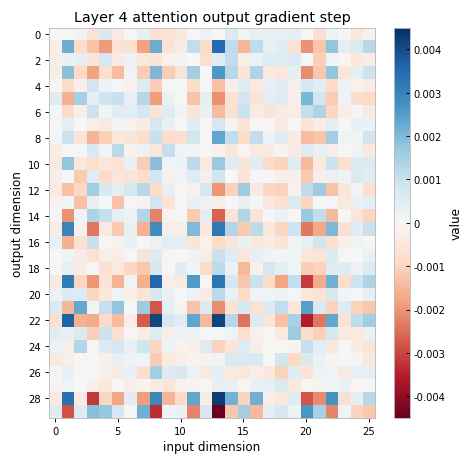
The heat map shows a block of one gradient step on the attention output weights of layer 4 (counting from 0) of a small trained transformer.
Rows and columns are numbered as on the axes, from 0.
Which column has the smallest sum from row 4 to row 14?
13
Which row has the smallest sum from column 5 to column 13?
29
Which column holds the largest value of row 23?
19
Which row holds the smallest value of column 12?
22
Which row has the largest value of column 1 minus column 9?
28
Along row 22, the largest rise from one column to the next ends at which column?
8
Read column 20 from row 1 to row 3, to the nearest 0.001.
-0.002 0 -0.002
